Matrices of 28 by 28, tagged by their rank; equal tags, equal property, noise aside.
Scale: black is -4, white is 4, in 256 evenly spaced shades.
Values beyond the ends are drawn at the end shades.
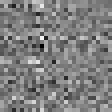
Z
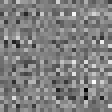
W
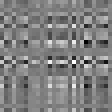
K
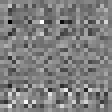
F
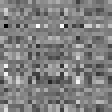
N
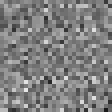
Z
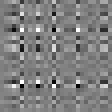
K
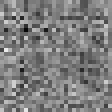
Z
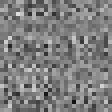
Z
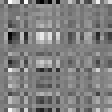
K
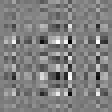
K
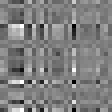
K
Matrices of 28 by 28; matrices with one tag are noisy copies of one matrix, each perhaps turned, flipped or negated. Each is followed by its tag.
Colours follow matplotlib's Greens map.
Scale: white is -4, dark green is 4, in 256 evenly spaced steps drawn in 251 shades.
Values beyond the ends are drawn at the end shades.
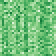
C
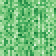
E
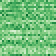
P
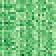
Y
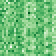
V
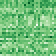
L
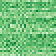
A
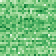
E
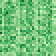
Y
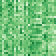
L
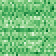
C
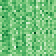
P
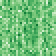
E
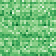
Y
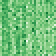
P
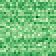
E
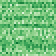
C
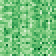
V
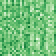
P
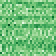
C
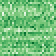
C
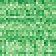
Y
